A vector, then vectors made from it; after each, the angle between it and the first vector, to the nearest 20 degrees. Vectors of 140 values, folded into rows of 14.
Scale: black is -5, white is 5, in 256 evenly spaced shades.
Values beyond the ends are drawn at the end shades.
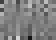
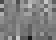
20 degrees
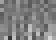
140 degrees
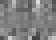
80 degrees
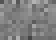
40 degrees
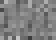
40 degrees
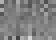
160 degrees
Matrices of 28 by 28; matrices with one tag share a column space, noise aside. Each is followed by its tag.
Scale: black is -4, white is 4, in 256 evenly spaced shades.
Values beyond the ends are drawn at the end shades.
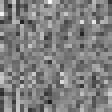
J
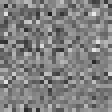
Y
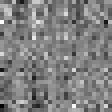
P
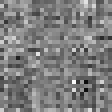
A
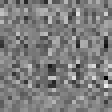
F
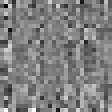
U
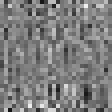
U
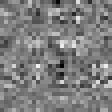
F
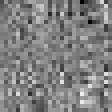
J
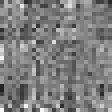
U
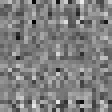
P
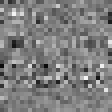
F
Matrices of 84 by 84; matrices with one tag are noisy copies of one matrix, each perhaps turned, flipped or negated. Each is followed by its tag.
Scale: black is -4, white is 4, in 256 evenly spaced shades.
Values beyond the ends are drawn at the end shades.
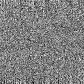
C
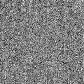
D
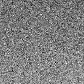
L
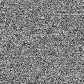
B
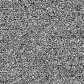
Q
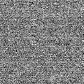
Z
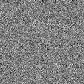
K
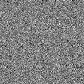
K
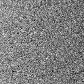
L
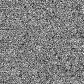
Q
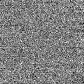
D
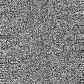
C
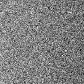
L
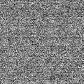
Z
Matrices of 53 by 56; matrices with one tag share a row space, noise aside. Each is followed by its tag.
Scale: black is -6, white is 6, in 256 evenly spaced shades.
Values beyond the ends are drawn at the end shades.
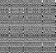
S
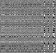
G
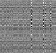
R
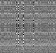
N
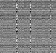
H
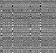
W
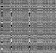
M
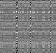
H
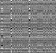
M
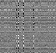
N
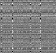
W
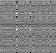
H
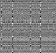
W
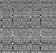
W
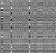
M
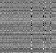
R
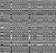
M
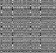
W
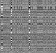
M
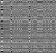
M
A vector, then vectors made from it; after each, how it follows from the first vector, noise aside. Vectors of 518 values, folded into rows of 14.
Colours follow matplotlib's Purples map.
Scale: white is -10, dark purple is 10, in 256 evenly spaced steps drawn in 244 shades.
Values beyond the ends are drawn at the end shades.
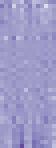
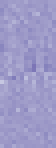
wrapped around, shrunk.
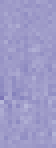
wrapped around, shrunk.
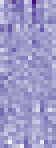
reversed, scaled up.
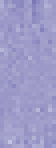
reversed, shrunk.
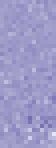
wrapped around, partly zeroed.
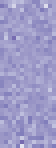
sign-scrambled.
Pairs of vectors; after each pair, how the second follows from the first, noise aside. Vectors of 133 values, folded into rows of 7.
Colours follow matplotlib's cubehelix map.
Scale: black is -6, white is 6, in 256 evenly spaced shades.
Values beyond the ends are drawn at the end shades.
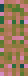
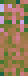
negated, partly zeroed.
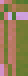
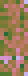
reversed, partly zeroed.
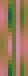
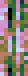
scaled up.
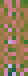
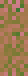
reversed, negated, shrunk.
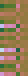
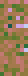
reversed, partly zeroed.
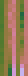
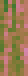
reversed, negated, shrunk.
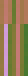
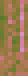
reversed, shrunk.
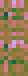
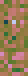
wrapped around, partly zeroed.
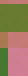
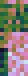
scaled up.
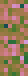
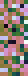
scaled up.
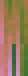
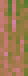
reversed, negated, shrunk.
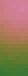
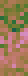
wrapped around, partly zeroed.
